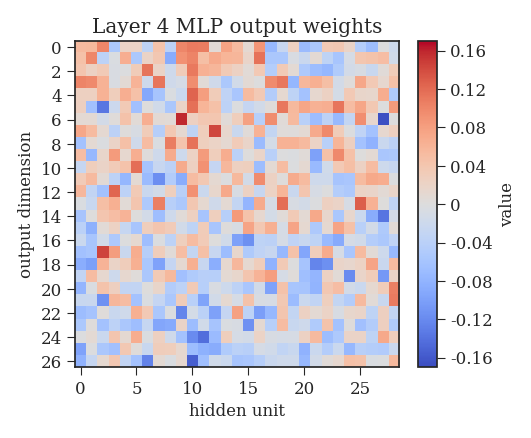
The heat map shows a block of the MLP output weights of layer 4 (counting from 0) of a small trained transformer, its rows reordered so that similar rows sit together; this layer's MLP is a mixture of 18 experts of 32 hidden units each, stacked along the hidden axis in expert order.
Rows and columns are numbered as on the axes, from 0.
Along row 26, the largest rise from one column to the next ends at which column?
7
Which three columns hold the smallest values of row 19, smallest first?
24, 27, 21
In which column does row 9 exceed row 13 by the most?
8
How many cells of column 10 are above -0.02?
18
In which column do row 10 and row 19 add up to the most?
5
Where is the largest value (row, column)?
6, 9
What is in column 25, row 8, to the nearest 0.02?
-0.06
